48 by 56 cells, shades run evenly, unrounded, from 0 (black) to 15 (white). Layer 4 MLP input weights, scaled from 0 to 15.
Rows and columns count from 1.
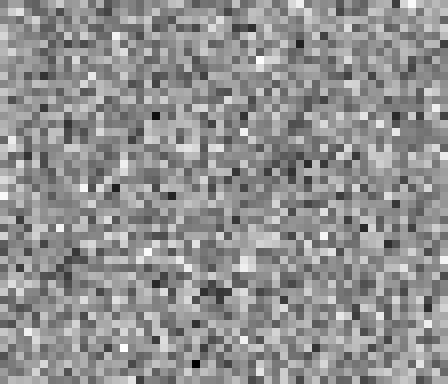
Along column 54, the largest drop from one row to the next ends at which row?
42
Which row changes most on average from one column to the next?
24
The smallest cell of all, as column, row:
25, 46
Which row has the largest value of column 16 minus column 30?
22
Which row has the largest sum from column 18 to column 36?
31
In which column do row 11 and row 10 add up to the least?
20
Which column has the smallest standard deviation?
7
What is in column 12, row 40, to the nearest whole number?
12
